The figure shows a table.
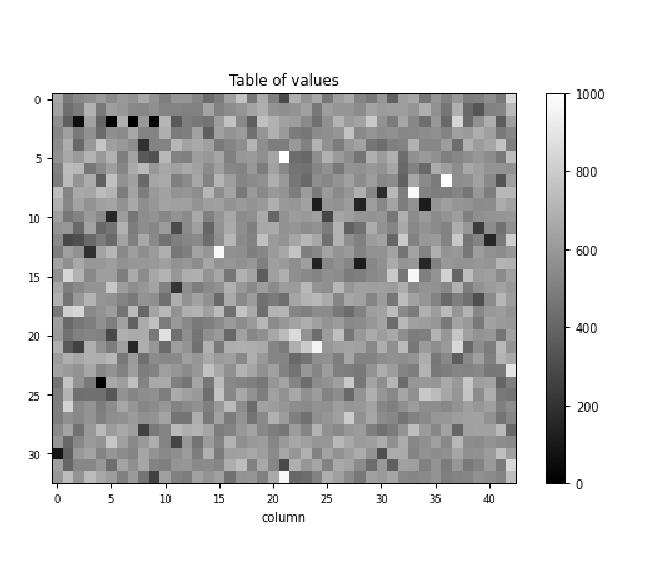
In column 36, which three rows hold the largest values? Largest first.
7, 15, 18
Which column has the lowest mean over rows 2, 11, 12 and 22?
2
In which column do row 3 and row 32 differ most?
21
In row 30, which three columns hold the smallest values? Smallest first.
0, 30, 1
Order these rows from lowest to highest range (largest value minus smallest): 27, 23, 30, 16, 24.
27, 23, 16, 30, 24
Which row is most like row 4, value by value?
28
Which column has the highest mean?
42
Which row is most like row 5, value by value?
32
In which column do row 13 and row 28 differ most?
15
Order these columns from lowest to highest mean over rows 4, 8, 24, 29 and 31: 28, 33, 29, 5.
29, 28, 5, 33
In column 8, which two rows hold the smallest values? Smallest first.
4, 28
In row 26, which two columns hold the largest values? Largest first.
1, 16
